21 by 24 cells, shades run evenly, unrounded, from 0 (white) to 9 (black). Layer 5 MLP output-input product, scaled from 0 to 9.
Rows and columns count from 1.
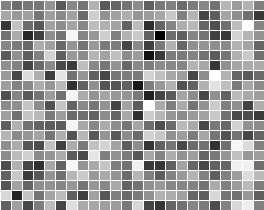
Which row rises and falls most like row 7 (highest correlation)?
18
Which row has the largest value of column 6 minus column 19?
7
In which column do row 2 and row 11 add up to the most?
23
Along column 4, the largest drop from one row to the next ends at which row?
5
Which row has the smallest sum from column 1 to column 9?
16
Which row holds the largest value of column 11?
11
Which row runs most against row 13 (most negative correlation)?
9
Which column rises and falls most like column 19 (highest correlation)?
4
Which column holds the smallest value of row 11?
14
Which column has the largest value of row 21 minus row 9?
20
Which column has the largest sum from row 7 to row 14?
13
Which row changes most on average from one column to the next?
17
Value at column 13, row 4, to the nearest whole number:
2
